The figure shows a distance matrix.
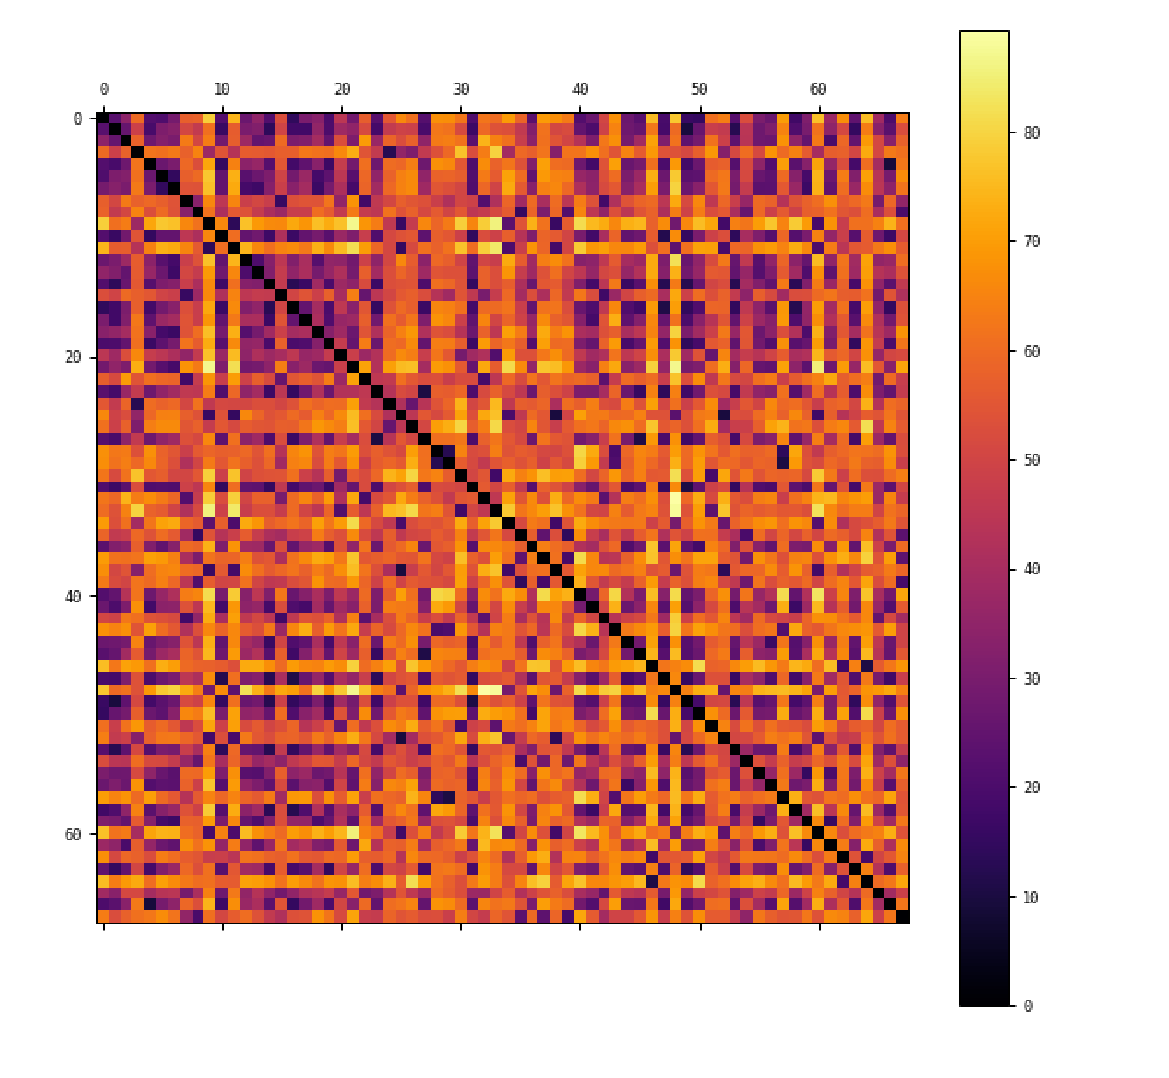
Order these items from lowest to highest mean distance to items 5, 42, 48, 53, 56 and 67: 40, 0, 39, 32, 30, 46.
0, 39, 40, 32, 30, 46
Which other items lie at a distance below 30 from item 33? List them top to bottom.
20, 30, 51
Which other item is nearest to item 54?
35
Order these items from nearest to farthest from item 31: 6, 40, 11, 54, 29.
6, 40, 54, 29, 11
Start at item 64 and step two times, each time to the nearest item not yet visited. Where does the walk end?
62
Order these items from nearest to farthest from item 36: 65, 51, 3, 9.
65, 3, 51, 9
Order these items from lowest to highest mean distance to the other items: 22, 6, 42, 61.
6, 61, 42, 22
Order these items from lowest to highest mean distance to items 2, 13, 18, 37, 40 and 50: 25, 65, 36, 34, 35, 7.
36, 65, 35, 7, 25, 34
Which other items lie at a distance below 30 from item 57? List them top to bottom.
28, 29, 43
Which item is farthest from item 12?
48
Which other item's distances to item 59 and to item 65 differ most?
61
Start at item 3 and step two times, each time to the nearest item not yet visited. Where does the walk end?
26
